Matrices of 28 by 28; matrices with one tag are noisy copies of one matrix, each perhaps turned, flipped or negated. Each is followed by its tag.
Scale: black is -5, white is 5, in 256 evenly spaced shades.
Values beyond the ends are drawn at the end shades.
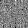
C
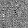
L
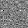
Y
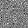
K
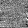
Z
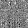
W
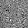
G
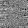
W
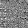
W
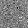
G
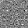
Y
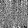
Z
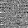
C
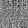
W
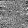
Z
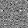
Y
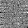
C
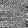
Z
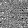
W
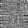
C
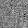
L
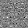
Y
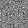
K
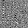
L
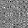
K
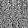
W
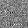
L
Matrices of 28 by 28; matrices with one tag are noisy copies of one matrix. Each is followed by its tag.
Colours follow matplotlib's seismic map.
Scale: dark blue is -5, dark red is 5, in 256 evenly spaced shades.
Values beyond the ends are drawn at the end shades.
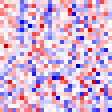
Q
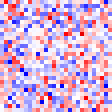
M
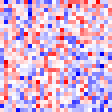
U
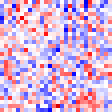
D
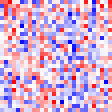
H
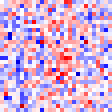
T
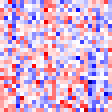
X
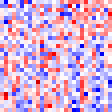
U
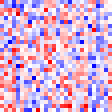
X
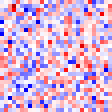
M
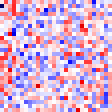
M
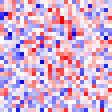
T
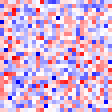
M
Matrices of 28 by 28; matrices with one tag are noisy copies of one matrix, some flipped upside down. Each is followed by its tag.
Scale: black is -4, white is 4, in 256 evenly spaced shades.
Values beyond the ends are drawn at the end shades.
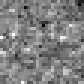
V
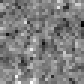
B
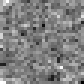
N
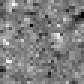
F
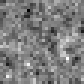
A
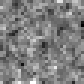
B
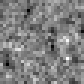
A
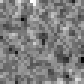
B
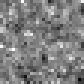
V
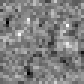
A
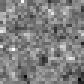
V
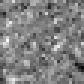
F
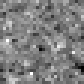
F
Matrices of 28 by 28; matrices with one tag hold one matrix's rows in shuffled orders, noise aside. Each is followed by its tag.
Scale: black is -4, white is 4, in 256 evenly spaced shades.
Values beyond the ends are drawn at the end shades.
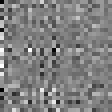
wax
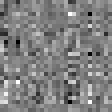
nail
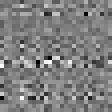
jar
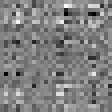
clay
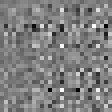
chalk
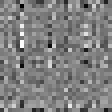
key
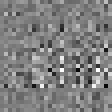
chalk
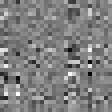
nail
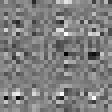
clay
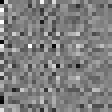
wax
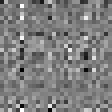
key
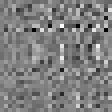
chalk
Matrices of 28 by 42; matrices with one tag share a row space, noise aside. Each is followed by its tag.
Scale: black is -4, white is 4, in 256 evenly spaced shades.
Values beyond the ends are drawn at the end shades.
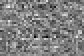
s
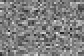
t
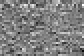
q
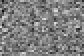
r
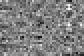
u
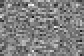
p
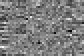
u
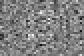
p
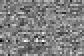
t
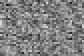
s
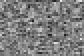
p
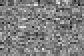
t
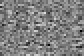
p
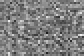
t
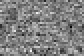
s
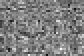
t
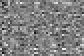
r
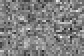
t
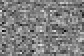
q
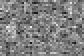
s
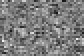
r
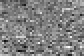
u
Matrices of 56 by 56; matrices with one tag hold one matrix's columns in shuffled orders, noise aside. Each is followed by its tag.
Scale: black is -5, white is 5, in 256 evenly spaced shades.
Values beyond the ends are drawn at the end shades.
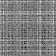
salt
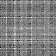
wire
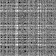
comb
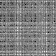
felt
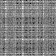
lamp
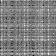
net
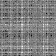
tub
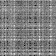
net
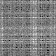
wire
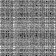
tub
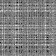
comb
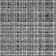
felt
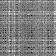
salt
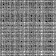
felt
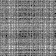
tub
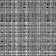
felt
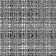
tub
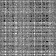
felt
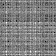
felt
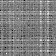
salt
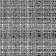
tub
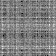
tub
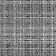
wire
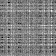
comb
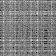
salt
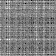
lamp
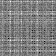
salt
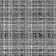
tub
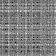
comb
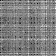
lamp
